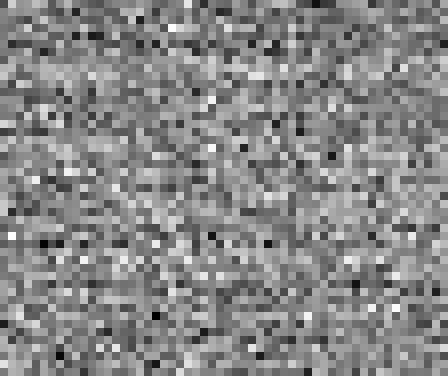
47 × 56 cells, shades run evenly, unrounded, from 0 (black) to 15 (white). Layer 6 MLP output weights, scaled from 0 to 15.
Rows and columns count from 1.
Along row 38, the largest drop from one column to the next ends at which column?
12
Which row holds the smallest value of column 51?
37
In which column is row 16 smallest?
35
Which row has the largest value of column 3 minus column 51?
11
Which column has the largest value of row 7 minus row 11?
22
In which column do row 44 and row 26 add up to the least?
14
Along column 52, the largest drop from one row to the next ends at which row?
29
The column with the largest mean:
44
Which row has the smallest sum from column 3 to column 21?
31
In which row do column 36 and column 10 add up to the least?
5
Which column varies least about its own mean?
54
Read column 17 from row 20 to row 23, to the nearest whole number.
6 8 7 8
